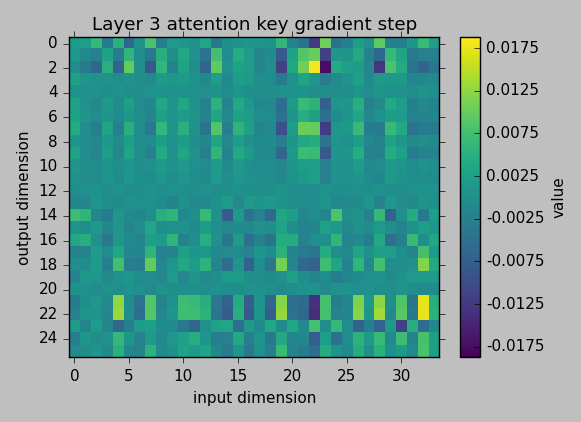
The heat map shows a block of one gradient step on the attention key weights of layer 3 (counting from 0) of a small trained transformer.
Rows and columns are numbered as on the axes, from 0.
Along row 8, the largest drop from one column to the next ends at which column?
23
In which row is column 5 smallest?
0
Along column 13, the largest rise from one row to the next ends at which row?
1
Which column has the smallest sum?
14
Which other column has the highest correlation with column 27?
17
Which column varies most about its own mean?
22
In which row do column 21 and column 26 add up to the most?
7
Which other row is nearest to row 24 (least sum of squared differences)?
25
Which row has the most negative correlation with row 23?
24
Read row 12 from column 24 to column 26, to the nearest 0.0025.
0 0 0
